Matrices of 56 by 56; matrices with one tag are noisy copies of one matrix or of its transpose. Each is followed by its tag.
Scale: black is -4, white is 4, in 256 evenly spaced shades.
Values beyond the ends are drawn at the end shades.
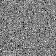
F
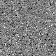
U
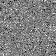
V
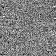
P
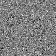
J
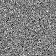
J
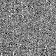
V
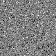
J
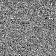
F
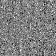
U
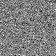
F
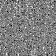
P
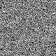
V
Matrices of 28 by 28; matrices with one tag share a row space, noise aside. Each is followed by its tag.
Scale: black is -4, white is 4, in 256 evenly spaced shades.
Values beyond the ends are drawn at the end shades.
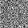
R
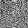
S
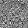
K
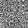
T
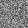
R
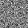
R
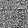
K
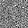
S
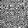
T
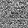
K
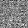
K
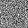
S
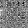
T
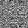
K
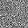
S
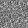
R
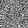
T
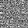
T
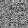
K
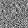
S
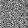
R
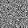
S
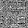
K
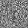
S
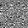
T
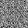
R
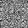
T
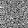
T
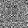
R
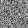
R
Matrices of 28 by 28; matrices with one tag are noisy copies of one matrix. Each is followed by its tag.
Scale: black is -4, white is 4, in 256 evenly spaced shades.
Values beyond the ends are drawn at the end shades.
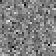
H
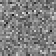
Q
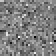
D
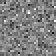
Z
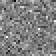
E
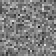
E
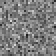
E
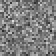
Q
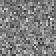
Z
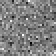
E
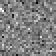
Q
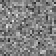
Q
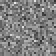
E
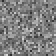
D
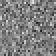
E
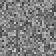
D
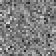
H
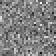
E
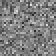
D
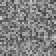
E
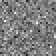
D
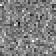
Z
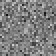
E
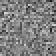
Q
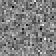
H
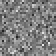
D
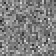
H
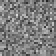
Q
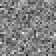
D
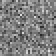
E
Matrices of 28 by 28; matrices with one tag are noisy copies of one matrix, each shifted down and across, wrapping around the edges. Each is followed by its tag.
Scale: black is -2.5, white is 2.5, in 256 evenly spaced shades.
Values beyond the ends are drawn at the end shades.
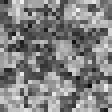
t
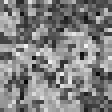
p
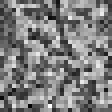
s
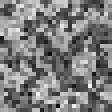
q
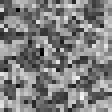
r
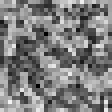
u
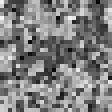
p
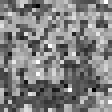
p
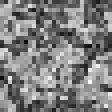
t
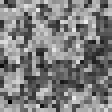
p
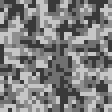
s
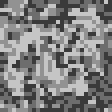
p
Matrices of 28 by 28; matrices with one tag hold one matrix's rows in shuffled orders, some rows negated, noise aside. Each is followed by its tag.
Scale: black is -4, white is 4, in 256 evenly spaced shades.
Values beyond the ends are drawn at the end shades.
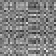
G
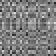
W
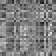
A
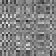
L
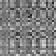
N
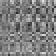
N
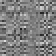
A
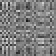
L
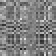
A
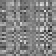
A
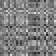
G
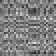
G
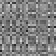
W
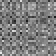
W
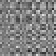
N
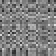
W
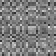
W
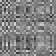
L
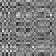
L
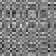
W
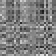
A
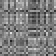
G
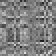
A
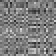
G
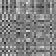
L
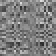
A
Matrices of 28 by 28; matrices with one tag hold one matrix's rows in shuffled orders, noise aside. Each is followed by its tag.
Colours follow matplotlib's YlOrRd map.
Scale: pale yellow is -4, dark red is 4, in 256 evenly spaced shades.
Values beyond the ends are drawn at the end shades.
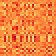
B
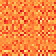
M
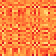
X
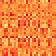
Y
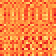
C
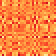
X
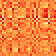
X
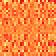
M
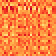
Y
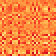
X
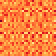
C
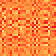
X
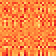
M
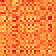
B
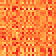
B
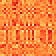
B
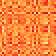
X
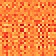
M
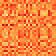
Y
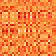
Y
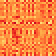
B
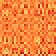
M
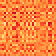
B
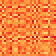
X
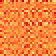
C
